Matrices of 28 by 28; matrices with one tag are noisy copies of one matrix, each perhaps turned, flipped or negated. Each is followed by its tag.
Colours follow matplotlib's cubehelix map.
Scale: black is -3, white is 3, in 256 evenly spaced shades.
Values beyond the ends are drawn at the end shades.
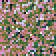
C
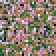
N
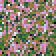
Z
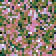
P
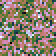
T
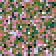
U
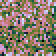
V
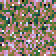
V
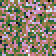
C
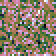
V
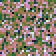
C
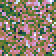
V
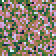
C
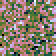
V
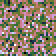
U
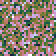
T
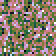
N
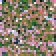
U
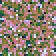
T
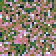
Z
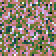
N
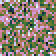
P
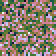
Z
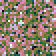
V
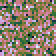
T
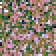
C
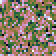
P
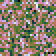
U
